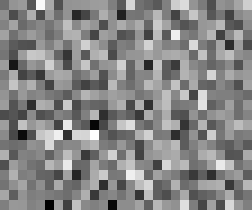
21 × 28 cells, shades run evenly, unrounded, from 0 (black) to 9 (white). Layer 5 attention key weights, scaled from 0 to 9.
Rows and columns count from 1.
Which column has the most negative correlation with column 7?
3
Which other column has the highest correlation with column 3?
20
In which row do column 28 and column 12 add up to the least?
12
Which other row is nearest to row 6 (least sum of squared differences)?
10
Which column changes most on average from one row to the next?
11
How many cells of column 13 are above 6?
2
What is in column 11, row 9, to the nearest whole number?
3
